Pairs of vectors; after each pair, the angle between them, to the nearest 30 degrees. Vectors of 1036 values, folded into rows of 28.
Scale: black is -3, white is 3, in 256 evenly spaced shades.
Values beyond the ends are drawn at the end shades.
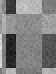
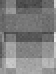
120 degrees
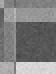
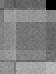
60 degrees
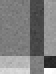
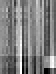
120 degrees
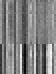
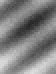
90 degrees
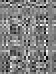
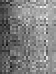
120 degrees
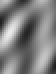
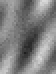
60 degrees
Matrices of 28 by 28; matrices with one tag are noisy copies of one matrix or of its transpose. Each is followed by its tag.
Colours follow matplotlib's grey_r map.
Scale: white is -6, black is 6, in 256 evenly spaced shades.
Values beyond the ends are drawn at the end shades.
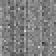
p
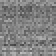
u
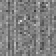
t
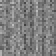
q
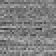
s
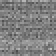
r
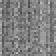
r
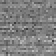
s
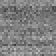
u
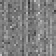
s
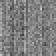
p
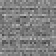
t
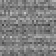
q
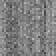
u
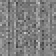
t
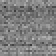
u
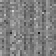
q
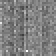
p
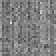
r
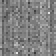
r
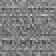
t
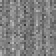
q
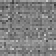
r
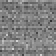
r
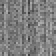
s
